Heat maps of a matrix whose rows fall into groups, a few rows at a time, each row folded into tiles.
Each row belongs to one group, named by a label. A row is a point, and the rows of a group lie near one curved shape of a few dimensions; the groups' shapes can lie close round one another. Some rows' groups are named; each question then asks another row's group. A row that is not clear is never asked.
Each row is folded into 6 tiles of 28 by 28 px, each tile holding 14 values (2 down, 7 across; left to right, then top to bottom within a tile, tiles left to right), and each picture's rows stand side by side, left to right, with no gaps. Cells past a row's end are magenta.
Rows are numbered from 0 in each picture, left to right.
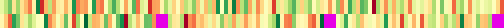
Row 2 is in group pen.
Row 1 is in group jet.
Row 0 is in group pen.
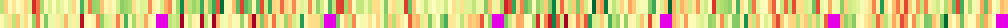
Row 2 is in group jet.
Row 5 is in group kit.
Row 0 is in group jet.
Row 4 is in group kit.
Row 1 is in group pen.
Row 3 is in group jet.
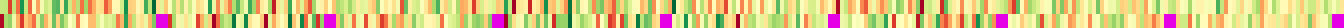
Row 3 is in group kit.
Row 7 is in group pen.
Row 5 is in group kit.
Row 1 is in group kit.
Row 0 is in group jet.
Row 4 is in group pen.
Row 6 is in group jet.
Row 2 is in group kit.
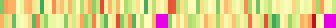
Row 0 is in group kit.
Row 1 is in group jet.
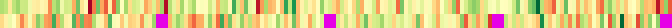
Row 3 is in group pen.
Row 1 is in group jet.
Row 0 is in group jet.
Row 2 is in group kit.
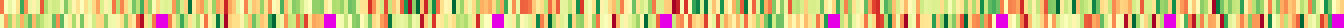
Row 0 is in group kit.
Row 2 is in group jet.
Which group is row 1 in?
kit
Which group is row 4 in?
jet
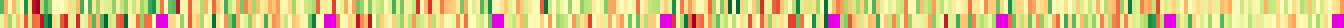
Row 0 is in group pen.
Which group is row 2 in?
jet
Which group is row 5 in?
kit
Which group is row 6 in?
kit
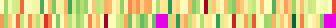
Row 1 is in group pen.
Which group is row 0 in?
kit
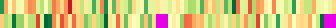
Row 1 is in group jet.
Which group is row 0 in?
kit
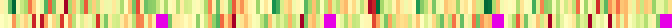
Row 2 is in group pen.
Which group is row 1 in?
kit
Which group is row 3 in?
pen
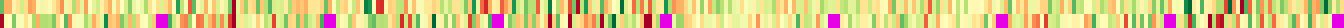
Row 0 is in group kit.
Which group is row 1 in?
kit
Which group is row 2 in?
pen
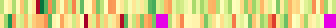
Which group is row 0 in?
pen
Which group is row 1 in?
kit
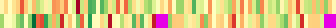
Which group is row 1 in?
kit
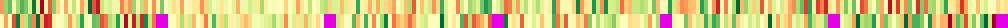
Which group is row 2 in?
kit
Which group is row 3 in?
jet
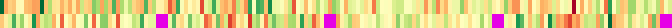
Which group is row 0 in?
kit
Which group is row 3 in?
kit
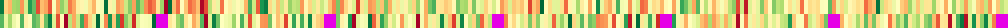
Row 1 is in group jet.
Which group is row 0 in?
pen
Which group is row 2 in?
jet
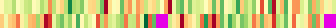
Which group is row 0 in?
kit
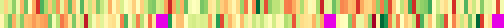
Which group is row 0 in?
pen
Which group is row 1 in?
jet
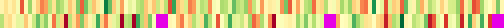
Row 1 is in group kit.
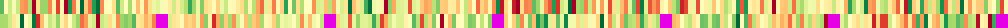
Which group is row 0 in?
jet
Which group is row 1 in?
jet
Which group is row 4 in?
kit
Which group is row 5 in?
kit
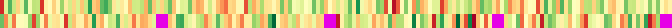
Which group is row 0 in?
kit
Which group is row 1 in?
kit
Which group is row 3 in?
jet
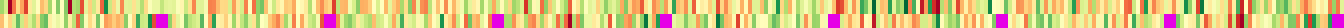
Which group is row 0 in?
kit
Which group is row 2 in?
kit
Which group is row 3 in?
kit
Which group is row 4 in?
pen
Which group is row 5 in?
jet
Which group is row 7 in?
kit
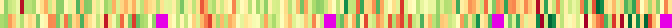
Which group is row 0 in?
kit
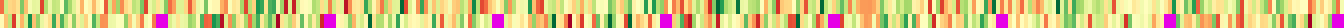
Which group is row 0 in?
kit
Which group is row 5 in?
jet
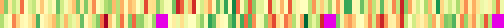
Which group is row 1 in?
kit
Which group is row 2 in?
kit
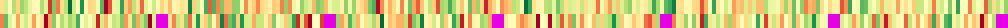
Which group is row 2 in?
pen
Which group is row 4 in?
kit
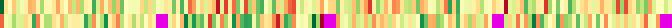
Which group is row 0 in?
kit
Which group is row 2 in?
kit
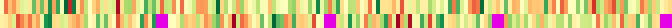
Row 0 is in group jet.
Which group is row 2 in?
kit
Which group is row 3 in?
kit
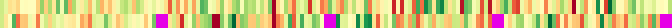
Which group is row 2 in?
jet
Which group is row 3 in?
kit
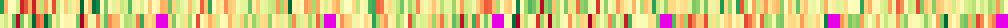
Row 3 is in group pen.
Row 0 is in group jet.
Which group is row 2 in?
pen
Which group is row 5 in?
kit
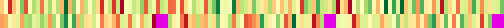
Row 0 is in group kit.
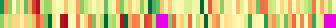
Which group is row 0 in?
pen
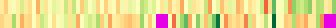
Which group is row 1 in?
kit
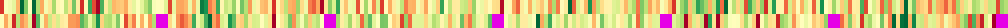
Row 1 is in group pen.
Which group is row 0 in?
jet
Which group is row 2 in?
pen
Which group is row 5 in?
kit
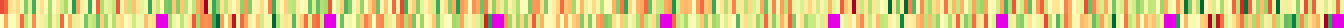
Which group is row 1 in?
pen
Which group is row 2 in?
kit
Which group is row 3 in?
kit
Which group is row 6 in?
kit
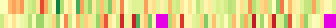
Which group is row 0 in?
kit
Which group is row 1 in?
kit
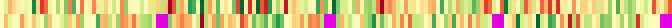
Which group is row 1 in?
jet
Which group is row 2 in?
pen
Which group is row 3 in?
pen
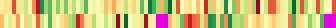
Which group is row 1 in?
jet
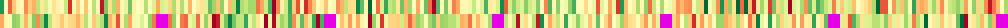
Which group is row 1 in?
kit
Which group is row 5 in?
pen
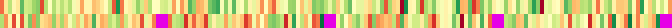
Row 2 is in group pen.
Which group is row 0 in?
kit
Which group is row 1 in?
jet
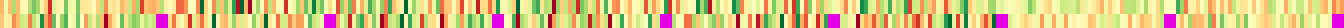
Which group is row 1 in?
jet
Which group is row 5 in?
jet
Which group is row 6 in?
jet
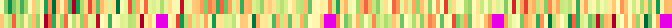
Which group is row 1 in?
pen
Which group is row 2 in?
kit
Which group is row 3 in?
jet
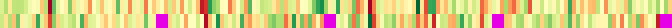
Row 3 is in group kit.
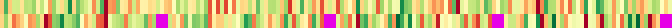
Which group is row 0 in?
kit
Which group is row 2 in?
kit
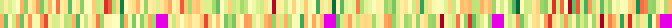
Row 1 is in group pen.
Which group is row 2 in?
kit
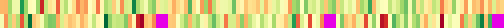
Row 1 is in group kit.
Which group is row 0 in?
kit
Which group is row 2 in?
kit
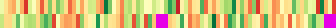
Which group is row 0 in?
kit
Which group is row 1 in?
jet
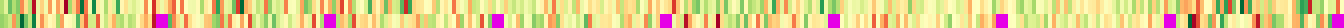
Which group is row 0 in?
jet
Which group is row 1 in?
jet
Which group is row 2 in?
jet
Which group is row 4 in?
pen
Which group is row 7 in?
jet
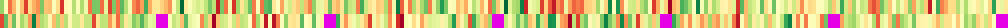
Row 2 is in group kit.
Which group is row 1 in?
pen
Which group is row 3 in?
pen
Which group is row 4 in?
kit
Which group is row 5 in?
jet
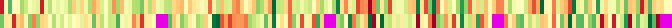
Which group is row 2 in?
jet
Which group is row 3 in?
pen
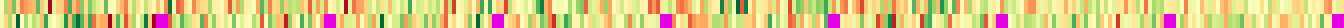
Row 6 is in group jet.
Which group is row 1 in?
kit
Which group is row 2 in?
jet
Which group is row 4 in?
jet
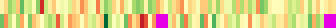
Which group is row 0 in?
kit
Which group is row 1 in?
jet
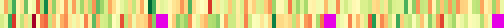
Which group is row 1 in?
kit
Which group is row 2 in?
kit
